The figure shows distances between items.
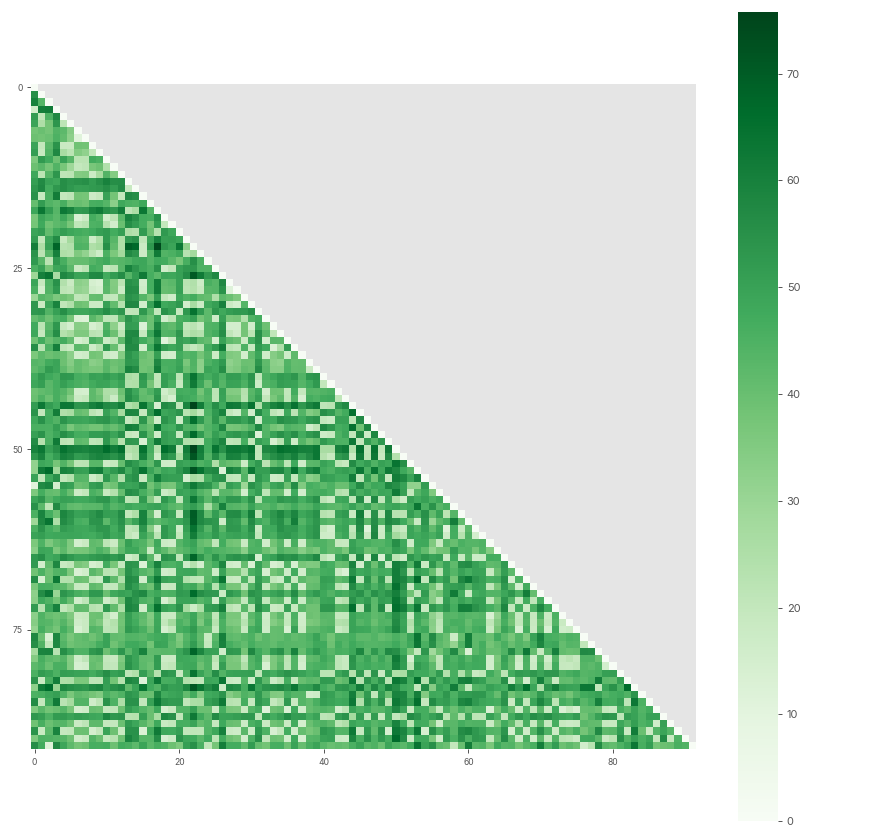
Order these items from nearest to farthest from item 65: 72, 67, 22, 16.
16, 67, 72, 22
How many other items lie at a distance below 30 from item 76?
5
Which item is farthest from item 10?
50
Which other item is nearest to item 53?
26
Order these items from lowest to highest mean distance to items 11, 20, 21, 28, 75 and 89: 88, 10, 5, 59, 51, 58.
5, 88, 10, 58, 59, 51
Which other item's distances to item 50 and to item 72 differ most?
22
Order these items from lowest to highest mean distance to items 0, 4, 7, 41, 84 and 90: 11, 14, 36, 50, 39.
11, 39, 36, 14, 50
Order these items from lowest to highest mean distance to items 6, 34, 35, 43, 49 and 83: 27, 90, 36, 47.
90, 27, 36, 47
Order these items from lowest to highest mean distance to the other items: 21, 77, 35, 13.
35, 21, 77, 13
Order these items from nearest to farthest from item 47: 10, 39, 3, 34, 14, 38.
38, 39, 34, 10, 3, 14
